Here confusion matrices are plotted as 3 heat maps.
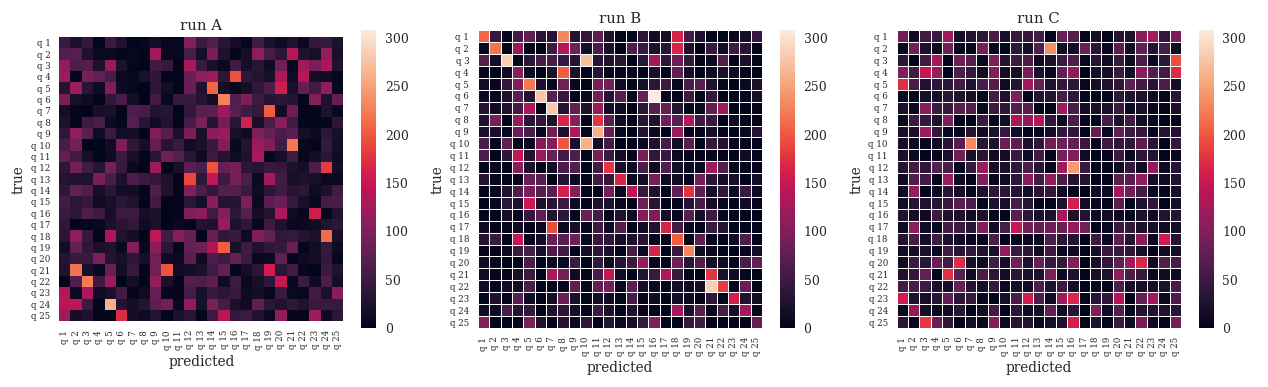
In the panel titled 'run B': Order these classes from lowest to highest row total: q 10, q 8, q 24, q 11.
q 24, q 11, q 10, q 8
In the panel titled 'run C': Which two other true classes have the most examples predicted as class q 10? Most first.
q 19, q 17
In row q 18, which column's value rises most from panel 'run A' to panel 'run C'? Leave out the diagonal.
q 22
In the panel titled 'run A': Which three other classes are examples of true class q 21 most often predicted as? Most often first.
q 2, q 10, q 19
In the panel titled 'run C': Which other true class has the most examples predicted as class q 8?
q 12
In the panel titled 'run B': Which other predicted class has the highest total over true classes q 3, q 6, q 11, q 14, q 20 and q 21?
q 16
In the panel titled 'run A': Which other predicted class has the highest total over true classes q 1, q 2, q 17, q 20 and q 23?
q 9
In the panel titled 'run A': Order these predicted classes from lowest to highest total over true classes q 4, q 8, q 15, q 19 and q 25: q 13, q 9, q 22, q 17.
q 22, q 9, q 13, q 17
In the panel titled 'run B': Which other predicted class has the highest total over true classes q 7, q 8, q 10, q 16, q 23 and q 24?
q 11
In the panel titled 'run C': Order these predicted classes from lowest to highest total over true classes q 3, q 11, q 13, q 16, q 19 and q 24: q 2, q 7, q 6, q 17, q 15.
q 17, q 7, q 2, q 6, q 15
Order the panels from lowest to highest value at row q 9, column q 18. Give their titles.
run C, run A, run B
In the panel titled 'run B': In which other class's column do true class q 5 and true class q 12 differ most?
q 21
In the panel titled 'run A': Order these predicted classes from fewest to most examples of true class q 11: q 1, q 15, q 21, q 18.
q 15, q 21, q 1, q 18
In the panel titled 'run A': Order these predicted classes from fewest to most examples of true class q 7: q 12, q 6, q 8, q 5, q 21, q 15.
q 6, q 5, q 12, q 8, q 21, q 15
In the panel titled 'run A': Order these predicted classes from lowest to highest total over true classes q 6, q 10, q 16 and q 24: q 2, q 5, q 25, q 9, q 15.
q 25, q 9, q 2, q 5, q 15
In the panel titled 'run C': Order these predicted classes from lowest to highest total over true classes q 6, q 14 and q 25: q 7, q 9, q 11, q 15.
q 7, q 15, q 11, q 9
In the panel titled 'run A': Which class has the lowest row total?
q 17
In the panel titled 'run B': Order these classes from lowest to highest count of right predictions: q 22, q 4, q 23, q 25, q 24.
q 25, q 4, q 24, q 23, q 22
